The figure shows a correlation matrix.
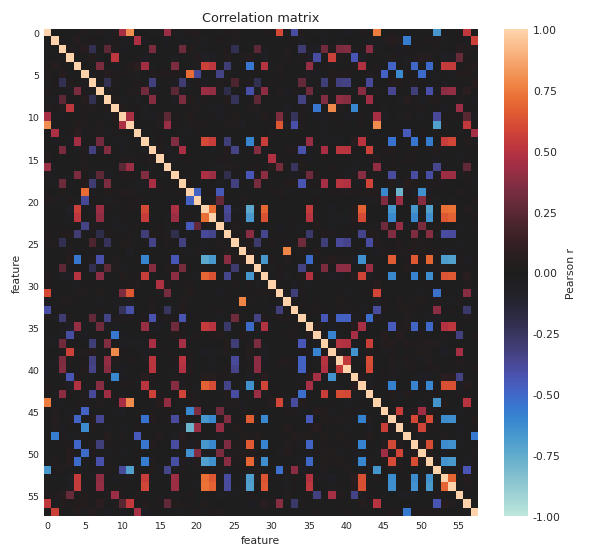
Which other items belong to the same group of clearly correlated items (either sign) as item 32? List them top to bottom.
26
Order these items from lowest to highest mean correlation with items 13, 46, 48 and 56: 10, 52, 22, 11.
52, 22, 10, 11
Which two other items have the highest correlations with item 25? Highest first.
34, 6
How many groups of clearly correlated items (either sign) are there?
8
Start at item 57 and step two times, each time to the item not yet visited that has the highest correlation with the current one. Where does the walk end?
12
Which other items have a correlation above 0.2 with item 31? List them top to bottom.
0, 10, 11, 16, 44, 56
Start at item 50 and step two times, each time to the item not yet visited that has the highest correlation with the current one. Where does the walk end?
45
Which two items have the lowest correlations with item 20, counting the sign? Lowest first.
19, 5
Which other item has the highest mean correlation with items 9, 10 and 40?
38
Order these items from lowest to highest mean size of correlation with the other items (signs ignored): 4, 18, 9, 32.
32, 9, 18, 4
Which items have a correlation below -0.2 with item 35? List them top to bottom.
24, 27, 46, 49, 51
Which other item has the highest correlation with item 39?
43
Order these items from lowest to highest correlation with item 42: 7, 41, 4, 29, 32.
32, 41, 7, 4, 29
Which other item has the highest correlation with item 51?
27
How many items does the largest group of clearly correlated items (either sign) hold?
16
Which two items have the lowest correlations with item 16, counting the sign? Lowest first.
52, 33
